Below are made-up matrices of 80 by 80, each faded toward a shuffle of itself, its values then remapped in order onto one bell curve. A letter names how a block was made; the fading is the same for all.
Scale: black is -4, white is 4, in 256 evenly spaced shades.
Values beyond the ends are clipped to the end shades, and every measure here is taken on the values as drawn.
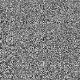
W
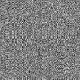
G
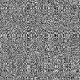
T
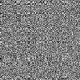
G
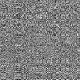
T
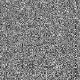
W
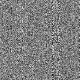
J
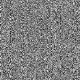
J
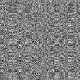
T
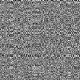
T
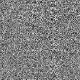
W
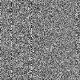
J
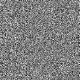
W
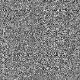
W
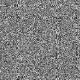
W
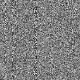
J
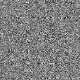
W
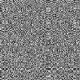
T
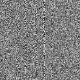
J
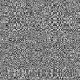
T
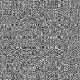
G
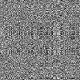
G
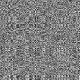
G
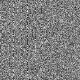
J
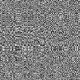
G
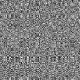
T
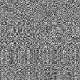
T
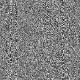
J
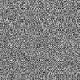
T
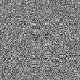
G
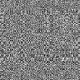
G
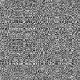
T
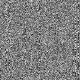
J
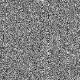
J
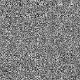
W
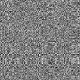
T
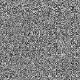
W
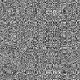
G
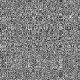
T
